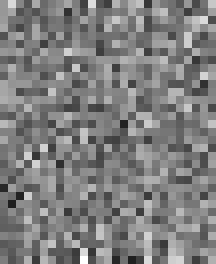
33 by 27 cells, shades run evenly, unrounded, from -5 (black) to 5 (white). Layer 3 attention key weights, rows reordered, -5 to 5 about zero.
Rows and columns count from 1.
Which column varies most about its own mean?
19
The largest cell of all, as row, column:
33, 11
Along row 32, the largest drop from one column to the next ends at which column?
12
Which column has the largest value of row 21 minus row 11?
5
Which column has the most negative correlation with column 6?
15
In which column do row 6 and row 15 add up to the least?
6
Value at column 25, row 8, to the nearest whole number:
-3
